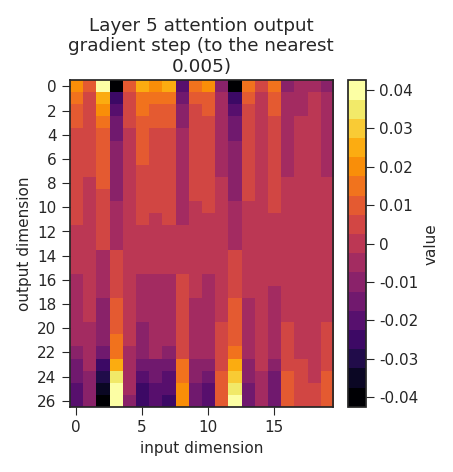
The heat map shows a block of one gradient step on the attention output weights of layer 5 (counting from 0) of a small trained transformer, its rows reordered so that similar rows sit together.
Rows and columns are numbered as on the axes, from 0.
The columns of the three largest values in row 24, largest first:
3, 12, 8
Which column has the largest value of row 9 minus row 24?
2
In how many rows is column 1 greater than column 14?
8
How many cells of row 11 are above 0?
4
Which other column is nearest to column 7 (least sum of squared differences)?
0
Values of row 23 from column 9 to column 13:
-0.01 -0.01 0.005 0.025 -0.01
